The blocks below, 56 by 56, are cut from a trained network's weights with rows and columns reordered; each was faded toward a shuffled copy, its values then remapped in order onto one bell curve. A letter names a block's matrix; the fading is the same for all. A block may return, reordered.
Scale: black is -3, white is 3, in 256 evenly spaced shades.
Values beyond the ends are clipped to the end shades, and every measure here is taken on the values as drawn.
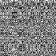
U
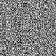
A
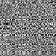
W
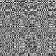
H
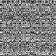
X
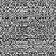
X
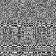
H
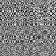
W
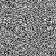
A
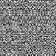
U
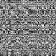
U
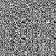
A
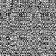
U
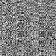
A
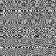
H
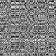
U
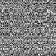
U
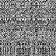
X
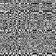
W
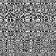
W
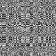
W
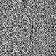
A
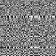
W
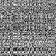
X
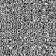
A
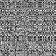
X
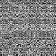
U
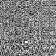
A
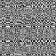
W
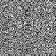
A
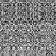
X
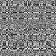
W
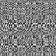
H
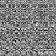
U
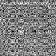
U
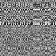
W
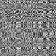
W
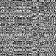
U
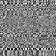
W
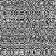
X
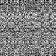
X
